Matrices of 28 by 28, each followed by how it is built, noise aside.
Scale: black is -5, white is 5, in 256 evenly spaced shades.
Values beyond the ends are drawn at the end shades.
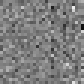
uneven columns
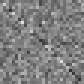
diagonal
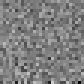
uneven rows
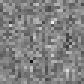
low rank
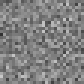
low rank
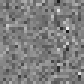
uneven columns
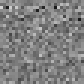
uneven rows
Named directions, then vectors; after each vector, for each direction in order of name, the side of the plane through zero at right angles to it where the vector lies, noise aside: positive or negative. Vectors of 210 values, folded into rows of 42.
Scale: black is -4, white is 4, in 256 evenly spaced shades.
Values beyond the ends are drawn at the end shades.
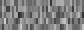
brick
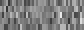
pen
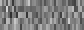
negative, negative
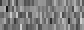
positive, positive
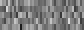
negative, negative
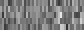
negative, positive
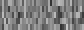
positive, negative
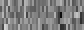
positive, negative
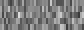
negative, positive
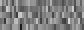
negative, negative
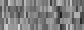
positive, negative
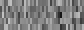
positive, negative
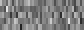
negative, negative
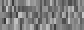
negative, negative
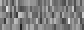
negative, negative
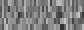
positive, negative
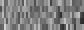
positive, negative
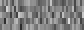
negative, negative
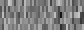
positive, negative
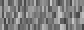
negative, positive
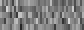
negative, negative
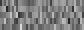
positive, positive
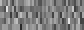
negative, negative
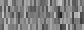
positive, negative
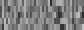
positive, negative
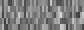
negative, positive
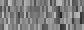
positive, negative
